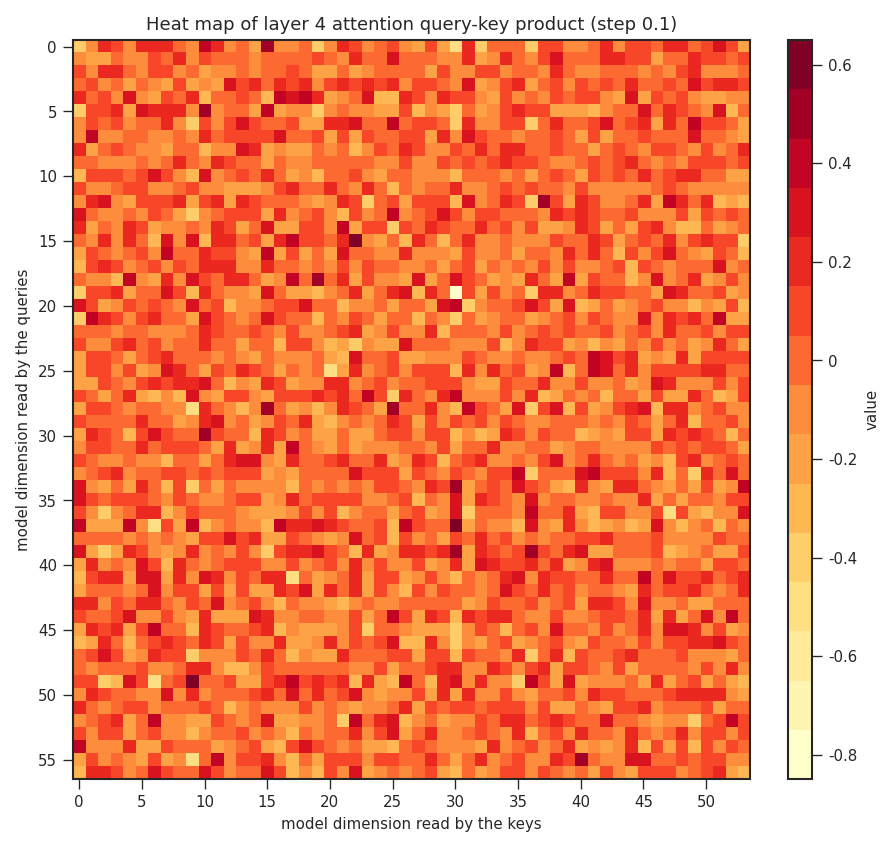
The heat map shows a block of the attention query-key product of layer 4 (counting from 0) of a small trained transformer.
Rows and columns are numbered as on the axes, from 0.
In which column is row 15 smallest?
53
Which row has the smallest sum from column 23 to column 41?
5
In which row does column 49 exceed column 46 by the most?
6
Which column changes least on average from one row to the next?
43
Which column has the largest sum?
10
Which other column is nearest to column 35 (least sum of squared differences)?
3
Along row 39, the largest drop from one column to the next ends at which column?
31
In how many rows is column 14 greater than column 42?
18
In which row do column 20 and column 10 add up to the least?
25
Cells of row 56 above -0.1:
32
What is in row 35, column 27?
-0.3
